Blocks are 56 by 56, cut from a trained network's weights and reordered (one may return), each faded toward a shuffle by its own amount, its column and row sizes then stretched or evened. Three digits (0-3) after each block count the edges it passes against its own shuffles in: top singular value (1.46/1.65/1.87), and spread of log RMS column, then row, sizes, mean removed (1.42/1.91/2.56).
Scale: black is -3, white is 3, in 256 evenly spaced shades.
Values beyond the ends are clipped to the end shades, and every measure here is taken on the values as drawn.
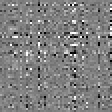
3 3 3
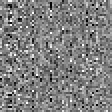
2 3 0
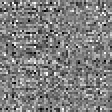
2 2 2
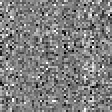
0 3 1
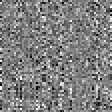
2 3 0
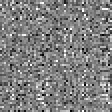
3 2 2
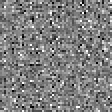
0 2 1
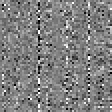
3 3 0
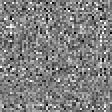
2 1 2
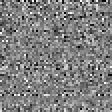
1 1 3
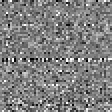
2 1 3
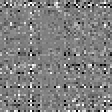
2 3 3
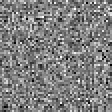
2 0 1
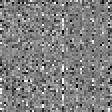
0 3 2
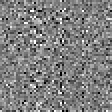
3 2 2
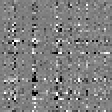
3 3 3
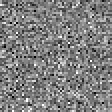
2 1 0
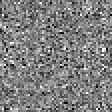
0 1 2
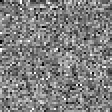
2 0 1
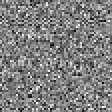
3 0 0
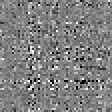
0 3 3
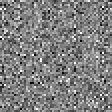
3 1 0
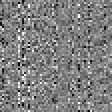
0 3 0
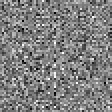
3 2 0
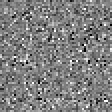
0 1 2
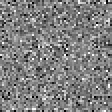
0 1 2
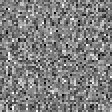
3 0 0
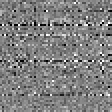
3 1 3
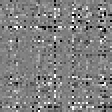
1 3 3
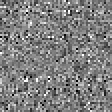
0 1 2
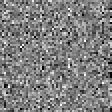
1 2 0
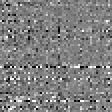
2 2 3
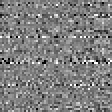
3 1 3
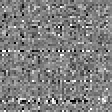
3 2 3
